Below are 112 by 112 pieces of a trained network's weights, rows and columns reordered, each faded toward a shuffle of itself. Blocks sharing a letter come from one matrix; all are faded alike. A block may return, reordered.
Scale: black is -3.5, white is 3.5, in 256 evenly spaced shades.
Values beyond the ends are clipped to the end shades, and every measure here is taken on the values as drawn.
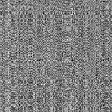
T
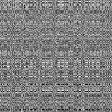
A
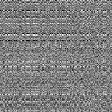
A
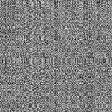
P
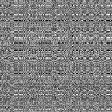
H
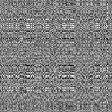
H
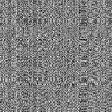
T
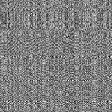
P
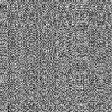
P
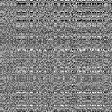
H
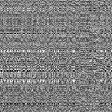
H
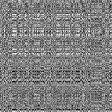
A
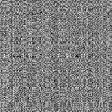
T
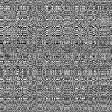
H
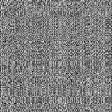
T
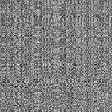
T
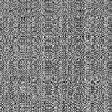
T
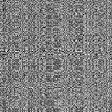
T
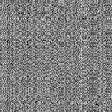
T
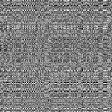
H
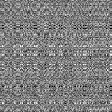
H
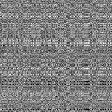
A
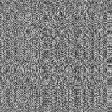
P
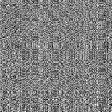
T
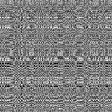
A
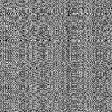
T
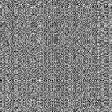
T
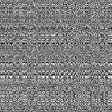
H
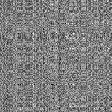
T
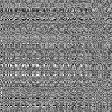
H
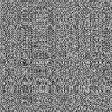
P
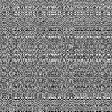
A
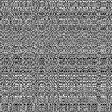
A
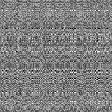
H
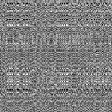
H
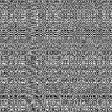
A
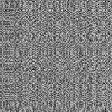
P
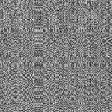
P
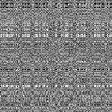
A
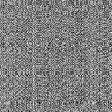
T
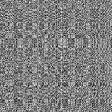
T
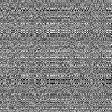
H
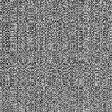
P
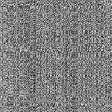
T
